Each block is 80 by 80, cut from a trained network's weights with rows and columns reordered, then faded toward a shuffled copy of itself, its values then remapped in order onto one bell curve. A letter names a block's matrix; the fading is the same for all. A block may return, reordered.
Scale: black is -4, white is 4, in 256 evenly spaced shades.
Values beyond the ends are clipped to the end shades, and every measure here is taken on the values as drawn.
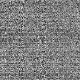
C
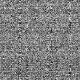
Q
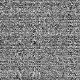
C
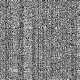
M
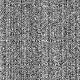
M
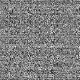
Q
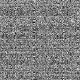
Q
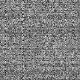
C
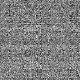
Q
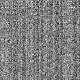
M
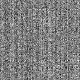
M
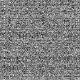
Q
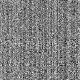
M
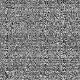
Q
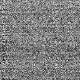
C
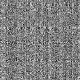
M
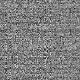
Q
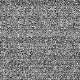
Q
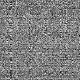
C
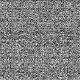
Q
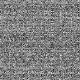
C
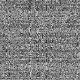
C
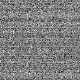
C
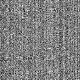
M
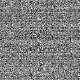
C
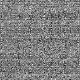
C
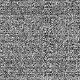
C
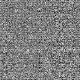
Q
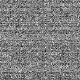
C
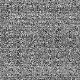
Q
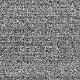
Q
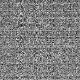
C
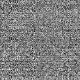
Q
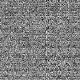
Q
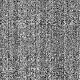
M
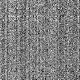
M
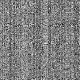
M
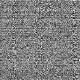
Q
